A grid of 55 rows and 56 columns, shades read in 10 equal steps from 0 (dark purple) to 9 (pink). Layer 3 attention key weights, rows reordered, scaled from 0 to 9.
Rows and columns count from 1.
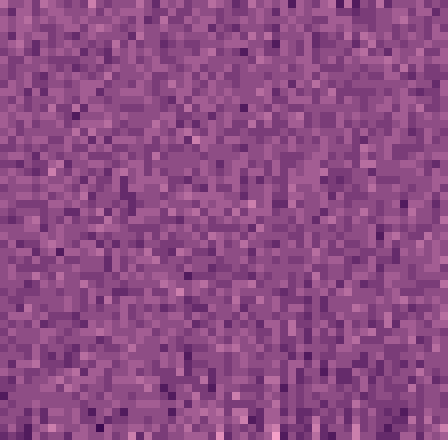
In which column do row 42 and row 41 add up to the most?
37
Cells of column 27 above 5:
3
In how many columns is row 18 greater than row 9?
23
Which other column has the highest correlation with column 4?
38
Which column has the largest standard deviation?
35
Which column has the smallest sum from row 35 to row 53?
39
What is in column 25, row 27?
6
